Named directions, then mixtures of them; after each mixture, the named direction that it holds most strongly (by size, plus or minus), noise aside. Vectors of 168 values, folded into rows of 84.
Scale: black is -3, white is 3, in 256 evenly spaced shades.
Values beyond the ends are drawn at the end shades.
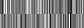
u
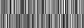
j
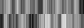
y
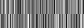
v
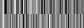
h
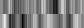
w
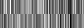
u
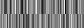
j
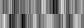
w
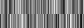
v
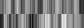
y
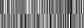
u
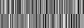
v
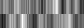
w
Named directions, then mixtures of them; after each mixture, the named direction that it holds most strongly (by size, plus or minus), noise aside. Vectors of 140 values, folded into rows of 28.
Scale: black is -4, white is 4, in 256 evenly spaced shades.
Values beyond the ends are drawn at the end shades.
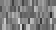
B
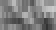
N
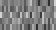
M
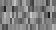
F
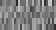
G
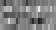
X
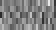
M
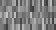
G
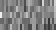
M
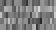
X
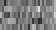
X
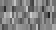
F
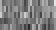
M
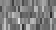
B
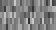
F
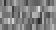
X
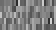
G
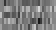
X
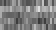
X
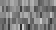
B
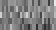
M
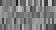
G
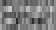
X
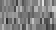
B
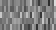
M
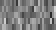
B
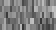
B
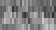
N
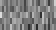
M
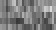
N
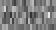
F
